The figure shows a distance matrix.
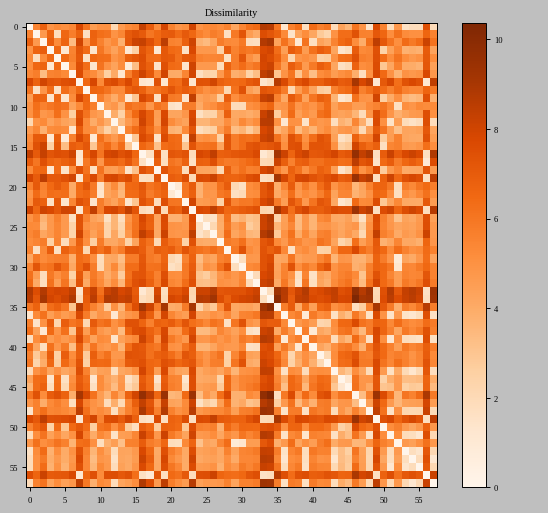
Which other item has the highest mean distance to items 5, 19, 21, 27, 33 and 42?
46
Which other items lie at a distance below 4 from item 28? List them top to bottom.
1, 4, 8, 37, 41, 42
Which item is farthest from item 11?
34
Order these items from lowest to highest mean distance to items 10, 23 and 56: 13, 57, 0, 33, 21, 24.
33, 21, 13, 24, 0, 57
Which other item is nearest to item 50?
15
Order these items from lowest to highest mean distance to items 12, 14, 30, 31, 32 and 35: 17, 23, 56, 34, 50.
50, 17, 56, 23, 34
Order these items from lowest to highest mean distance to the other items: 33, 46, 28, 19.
28, 46, 19, 33
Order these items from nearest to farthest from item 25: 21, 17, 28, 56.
21, 28, 17, 56
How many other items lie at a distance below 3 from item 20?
5
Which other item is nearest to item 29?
52
